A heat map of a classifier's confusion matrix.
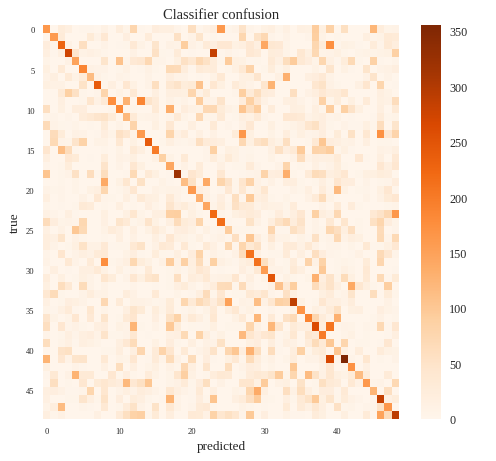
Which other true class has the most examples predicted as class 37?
31
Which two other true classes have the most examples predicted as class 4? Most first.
43, 25
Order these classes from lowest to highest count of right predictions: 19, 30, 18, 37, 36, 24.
19, 30, 36, 24, 37, 18
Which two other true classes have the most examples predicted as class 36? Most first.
43, 29
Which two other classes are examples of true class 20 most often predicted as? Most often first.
40, 8
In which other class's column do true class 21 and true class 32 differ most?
42
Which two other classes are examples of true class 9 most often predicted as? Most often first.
13, 11
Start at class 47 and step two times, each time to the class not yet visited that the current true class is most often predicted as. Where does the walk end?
39
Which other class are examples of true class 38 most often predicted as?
27
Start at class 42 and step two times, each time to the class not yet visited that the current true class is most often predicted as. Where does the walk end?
25
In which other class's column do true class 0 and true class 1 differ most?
24
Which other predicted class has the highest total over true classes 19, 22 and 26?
28
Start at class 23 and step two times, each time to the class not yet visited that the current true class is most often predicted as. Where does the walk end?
46
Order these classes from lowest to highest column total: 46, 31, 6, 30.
6, 30, 31, 46
